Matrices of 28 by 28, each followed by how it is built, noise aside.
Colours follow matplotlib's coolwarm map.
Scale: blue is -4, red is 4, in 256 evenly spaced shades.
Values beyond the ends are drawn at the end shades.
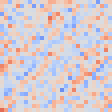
Hankel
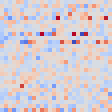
uneven rows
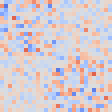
block diagonal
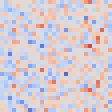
repeating rows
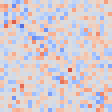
block diagonal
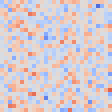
repeating rows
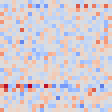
uneven rows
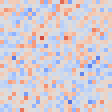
Hankel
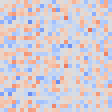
repeating rows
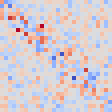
banded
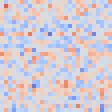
repeating columns
